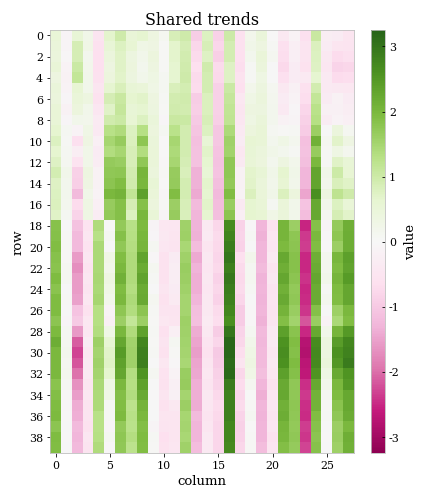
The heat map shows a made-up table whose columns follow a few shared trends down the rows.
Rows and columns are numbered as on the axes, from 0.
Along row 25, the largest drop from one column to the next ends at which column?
23
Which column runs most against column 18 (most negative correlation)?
15
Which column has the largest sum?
16
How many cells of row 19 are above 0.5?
12
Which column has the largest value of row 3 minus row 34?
2
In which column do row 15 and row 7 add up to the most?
24
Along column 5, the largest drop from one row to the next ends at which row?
18
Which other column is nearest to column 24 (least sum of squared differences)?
6
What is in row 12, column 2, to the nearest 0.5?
-0.5
